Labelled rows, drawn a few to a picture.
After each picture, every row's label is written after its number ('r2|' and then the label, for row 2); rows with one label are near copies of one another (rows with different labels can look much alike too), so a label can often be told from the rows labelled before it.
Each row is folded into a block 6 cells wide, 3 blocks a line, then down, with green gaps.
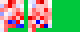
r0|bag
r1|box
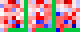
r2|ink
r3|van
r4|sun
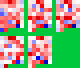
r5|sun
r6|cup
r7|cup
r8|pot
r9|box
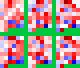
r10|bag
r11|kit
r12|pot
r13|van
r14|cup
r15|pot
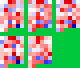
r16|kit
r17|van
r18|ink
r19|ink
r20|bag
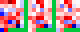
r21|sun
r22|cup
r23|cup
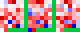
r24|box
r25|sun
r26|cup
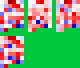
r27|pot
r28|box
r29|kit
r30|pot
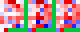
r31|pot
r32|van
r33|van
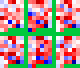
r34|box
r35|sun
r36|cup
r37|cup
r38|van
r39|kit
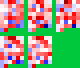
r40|van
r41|cup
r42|kit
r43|pot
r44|pot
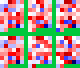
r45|kit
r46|cup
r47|ink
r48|kit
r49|pot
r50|cup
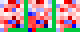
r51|ink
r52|sun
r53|ink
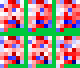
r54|ink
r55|van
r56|van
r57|ink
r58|ink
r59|kit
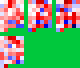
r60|bag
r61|van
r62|kit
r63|pot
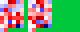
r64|kit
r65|cup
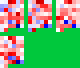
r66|kit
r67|pot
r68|box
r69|cup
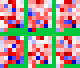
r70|cup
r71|sun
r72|ink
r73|van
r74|box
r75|cup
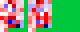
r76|cup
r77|kit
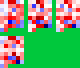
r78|van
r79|cup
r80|cup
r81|ink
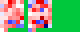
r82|bag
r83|ink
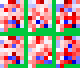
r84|ink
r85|box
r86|kit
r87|ink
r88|bag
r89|van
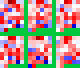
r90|pot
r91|van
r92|kit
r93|kit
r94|sun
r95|bag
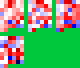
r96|bag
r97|pot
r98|van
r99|kit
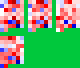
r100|ink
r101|ink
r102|box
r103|sun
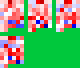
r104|bag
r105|box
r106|kit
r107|kit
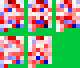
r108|pot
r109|ink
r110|cup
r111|pot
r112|box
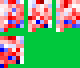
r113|van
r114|box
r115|bag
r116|sun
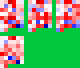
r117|cup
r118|kit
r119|van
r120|box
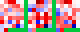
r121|pot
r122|kit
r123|sun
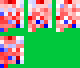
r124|sun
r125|box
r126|box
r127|sun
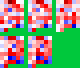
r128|pot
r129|pot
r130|kit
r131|van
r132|van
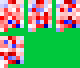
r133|box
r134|kit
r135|ink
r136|cup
